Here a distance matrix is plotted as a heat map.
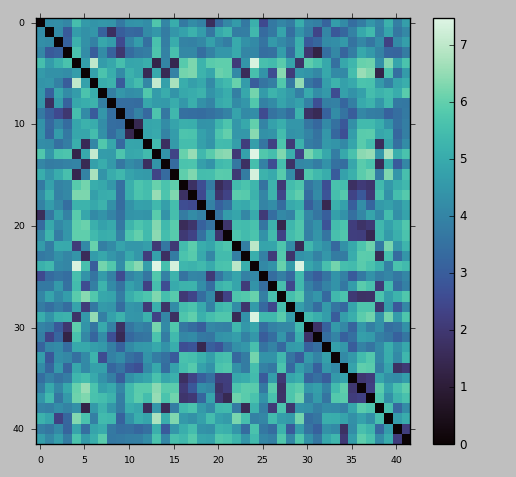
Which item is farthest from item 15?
24
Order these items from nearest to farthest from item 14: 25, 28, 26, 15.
28, 26, 15, 25
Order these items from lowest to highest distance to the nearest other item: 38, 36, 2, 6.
38, 36, 2, 6
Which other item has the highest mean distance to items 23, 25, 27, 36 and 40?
13
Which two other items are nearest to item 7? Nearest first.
33, 1
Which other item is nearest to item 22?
29
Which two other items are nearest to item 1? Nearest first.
8, 31
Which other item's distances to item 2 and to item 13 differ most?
39
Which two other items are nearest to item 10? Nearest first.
11, 34
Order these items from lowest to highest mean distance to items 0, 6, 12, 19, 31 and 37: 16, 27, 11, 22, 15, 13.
16, 27, 11, 22, 15, 13
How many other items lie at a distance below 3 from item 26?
6
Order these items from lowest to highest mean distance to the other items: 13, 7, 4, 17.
17, 7, 4, 13
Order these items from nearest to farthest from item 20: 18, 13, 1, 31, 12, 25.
18, 25, 31, 1, 12, 13
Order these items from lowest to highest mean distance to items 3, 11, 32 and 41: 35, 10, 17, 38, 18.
10, 18, 35, 38, 17
